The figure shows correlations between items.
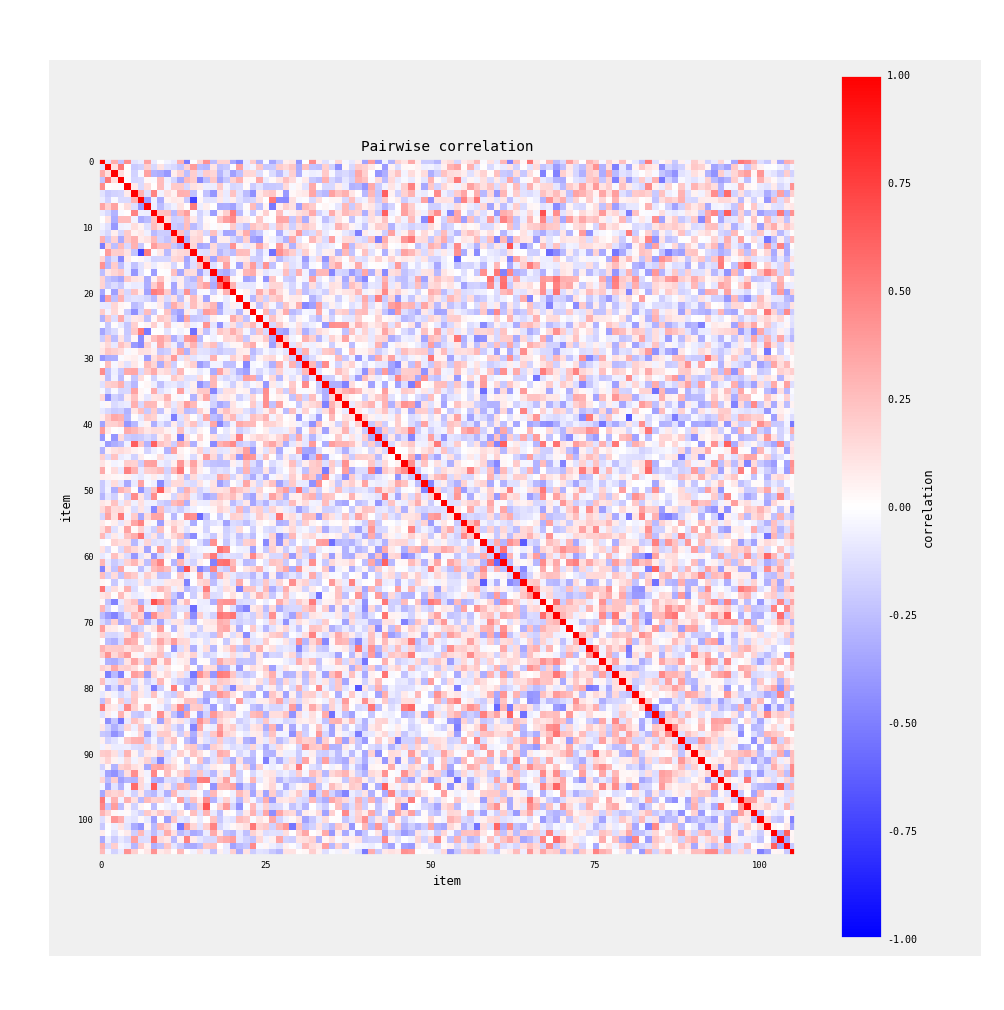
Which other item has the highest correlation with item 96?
44
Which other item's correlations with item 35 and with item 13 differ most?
62
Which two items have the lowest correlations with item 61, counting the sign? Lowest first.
60, 17
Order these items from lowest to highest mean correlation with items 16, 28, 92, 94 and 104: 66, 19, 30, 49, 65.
49, 30, 19, 66, 65
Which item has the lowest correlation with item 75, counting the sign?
80
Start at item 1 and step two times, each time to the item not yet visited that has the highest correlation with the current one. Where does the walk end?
54
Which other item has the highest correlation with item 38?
64
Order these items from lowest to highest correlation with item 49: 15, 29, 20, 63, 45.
63, 20, 15, 29, 45
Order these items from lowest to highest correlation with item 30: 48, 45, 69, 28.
45, 48, 28, 69
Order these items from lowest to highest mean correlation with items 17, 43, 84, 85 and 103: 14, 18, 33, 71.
14, 33, 71, 18
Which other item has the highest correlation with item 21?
42
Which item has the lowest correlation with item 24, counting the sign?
12
